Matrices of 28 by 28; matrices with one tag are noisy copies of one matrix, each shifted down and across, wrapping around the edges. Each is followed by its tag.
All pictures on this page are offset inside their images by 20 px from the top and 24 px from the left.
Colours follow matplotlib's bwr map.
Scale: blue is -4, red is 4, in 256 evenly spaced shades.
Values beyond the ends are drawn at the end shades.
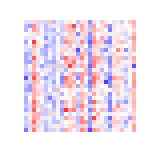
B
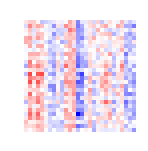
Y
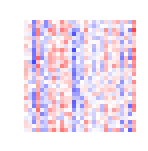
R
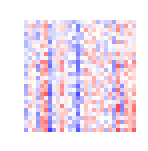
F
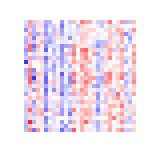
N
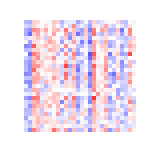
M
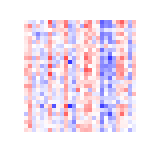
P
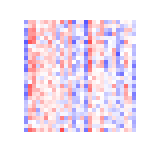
M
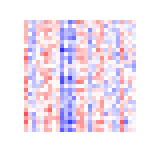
P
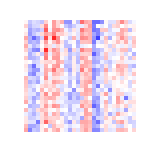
Y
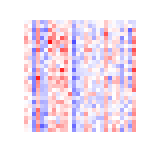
R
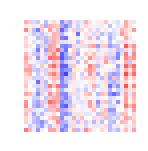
Y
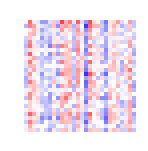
B
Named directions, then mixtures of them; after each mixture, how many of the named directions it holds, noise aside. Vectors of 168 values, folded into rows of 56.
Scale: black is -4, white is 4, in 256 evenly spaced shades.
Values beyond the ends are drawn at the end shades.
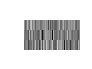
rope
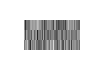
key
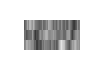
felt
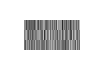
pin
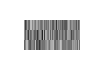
four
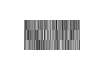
three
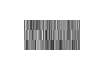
four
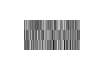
two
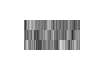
two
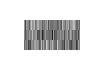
four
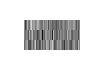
two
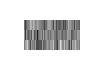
two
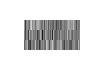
two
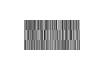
one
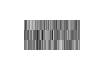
three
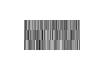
four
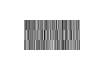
two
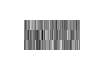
four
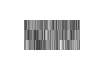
three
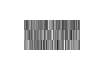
four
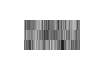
two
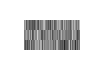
four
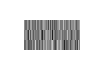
two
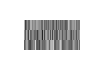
three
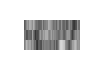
one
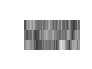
one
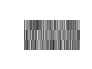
one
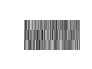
four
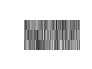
three
